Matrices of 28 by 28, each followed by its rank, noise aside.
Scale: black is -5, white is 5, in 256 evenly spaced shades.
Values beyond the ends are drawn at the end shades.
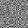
three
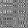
two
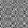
two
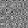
four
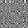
three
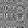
two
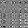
two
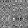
three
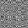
three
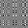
one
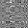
three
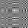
one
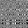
two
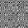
three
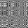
two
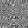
four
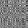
two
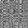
four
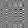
one
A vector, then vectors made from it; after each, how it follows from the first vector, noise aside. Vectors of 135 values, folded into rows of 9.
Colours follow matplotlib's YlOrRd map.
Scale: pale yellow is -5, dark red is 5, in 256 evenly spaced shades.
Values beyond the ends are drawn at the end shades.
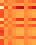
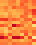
reversed.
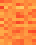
negated, shrunk.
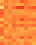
shrunk.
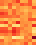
reversed, negated.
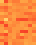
wrapped around, shrunk.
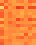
shrunk.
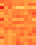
negated, shrunk.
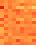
negated, shrunk.
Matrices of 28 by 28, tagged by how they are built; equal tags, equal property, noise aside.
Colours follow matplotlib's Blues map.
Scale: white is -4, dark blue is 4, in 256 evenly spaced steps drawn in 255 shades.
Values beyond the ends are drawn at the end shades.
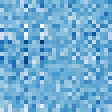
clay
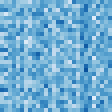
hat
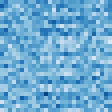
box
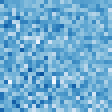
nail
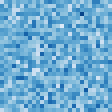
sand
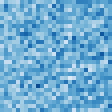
hat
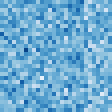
hat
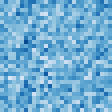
hat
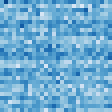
box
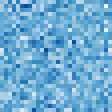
clay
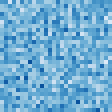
sand
